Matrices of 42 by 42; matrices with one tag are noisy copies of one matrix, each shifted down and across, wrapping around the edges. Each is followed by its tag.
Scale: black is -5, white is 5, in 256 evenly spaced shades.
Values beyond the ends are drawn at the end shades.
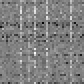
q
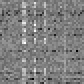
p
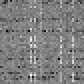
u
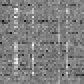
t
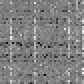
q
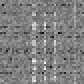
p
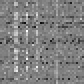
p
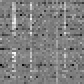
t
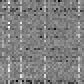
q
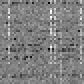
u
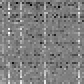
q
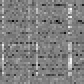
t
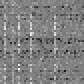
q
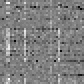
t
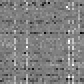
u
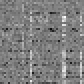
t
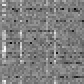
t
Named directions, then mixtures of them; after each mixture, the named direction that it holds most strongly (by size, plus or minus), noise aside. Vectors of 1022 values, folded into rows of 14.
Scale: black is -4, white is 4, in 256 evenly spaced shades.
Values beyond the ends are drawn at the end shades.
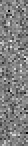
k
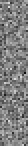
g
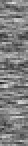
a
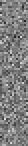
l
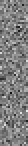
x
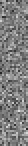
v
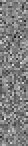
l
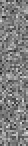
v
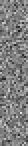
x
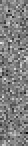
k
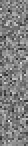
g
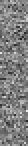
x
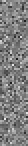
l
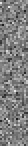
g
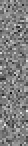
x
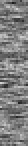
a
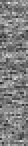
a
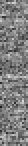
v
